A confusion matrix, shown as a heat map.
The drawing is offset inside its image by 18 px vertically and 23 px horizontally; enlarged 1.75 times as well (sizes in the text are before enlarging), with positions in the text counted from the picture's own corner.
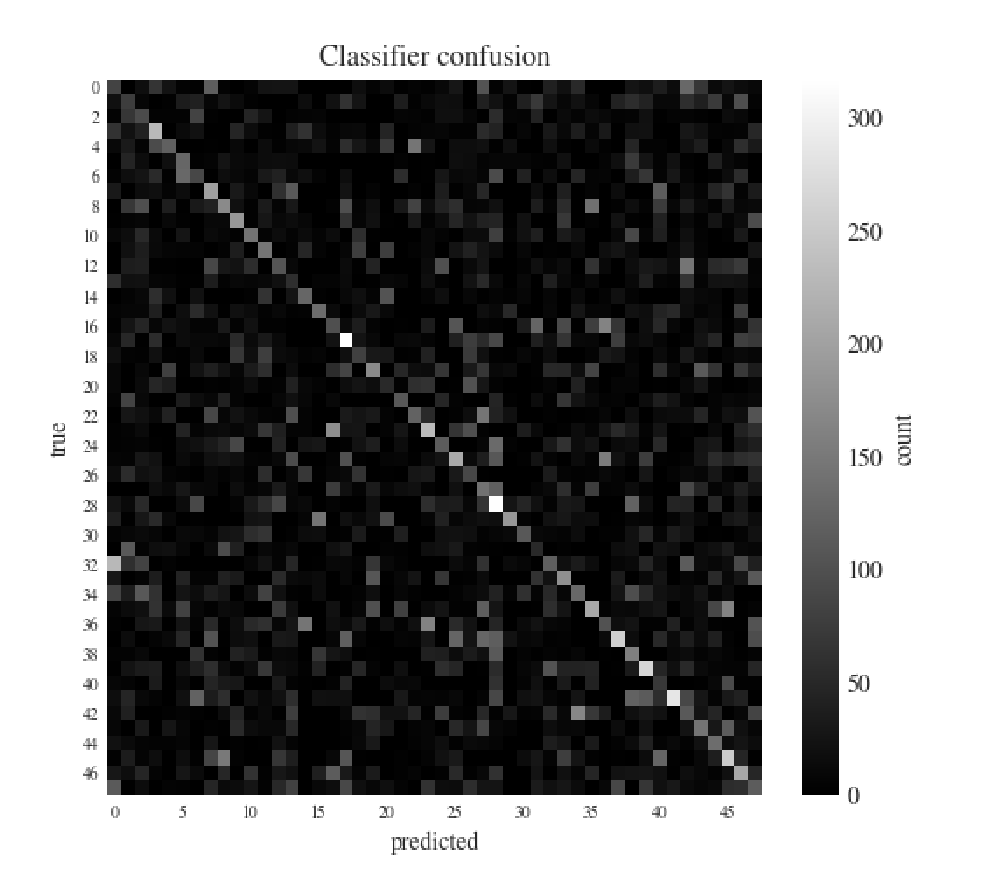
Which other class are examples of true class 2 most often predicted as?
6
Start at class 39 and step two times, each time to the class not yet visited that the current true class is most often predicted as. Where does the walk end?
0
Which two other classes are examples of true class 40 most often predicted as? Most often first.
45, 28
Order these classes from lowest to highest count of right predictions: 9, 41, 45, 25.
9, 25, 45, 41
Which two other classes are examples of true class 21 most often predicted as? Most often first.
1, 33
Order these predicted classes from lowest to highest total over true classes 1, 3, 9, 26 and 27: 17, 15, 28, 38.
15, 38, 17, 28
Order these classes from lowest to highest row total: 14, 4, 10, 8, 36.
14, 10, 4, 36, 8
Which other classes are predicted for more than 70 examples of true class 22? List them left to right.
7, 13, 27, 47
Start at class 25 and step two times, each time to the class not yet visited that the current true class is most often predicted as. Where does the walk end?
23
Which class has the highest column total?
28
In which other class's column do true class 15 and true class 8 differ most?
35
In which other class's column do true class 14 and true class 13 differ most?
20
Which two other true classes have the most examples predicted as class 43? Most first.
19, 0
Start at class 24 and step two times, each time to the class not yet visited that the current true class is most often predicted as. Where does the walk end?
38
